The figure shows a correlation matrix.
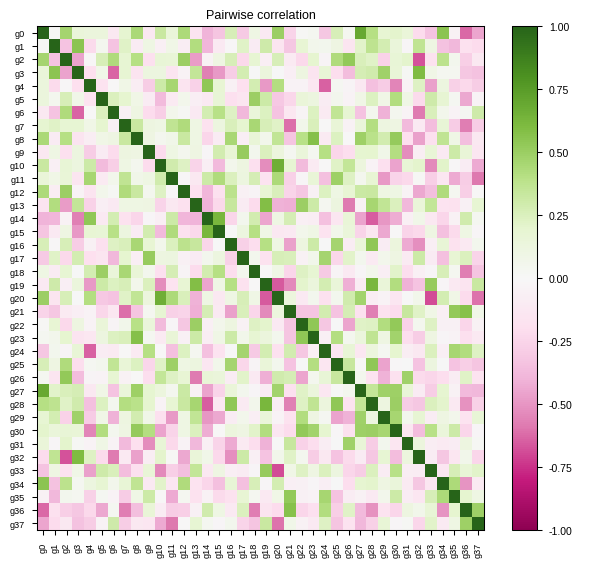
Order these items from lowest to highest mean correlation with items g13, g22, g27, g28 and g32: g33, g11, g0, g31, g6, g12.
g6, g31, g12, g11, g33, g0
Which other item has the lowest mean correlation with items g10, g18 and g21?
g19
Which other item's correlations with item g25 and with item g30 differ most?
g29
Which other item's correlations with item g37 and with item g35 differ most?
g20
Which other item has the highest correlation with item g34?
g0
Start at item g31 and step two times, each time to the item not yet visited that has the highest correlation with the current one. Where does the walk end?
g2
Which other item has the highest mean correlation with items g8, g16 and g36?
g23
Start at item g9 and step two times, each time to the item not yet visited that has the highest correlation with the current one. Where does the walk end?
g24
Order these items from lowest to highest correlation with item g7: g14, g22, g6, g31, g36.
g36, g31, g14, g6, g22
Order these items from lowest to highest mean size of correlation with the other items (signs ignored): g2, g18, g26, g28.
g18, g26, g2, g28
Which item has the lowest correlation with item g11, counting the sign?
g37
